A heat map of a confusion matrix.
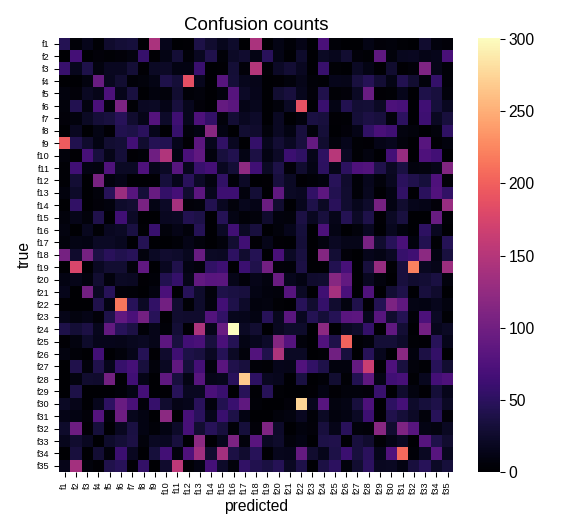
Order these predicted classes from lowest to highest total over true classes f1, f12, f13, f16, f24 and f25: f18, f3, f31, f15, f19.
f19, f3, f31, f18, f15
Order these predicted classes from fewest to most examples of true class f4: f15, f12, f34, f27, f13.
f13, f27, f34, f15, f12
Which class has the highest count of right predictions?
f10
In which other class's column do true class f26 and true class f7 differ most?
f20
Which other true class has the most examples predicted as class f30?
f22
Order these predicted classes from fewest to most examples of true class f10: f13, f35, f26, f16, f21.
f35, f26, f16, f21, f13
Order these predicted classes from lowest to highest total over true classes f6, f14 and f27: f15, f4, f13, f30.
f13, f4, f30, f15
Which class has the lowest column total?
f23
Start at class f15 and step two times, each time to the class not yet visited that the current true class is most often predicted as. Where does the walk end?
f31
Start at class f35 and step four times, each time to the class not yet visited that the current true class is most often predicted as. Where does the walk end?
f5
